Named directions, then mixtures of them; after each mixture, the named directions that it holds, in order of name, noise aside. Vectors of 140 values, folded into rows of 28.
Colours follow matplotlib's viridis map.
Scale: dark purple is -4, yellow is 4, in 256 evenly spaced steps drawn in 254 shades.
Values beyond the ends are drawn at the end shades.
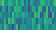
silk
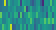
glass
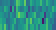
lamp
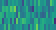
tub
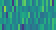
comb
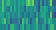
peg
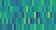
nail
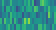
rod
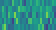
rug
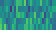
lamp.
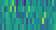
comb, lamp.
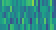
peg.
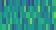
glass, peg.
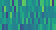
comb.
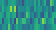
lamp, tub.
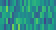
glass, silk.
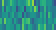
peg, rod.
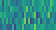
nail.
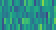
comb, rod.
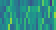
lamp, peg, rod.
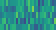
nail, peg, tub.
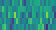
rug.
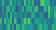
rod.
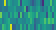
glass.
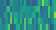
peg, rod.
